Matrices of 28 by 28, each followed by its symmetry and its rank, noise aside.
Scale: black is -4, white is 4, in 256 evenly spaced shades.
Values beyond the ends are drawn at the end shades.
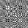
symmetric, rank four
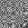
symmetric, rank four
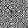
symmetric, rank four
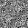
symmetric, rank six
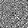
symmetric, rank six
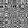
antisymmetric, rank four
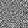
antisymmetric, rank four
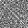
symmetric, rank four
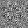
antisymmetric, rank six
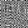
no symmetry, rank four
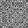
symmetric, rank six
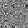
no symmetry, rank four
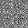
symmetric, rank six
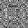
antisymmetric, rank four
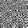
no symmetry, rank four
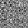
no symmetry, rank four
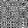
no symmetry, rank four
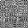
no symmetry, rank four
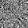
symmetric, rank six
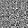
antisymmetric, rank six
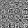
symmetric, rank six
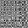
no symmetry, rank four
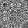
symmetric, rank four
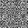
no symmetry, rank four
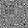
symmetric, rank four
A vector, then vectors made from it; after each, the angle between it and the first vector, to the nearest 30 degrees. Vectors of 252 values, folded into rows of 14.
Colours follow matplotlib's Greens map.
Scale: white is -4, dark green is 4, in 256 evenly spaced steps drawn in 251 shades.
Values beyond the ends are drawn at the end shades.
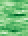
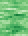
60 degrees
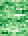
150 degrees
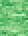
150 degrees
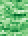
30 degrees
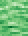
90 degrees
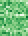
120 degrees
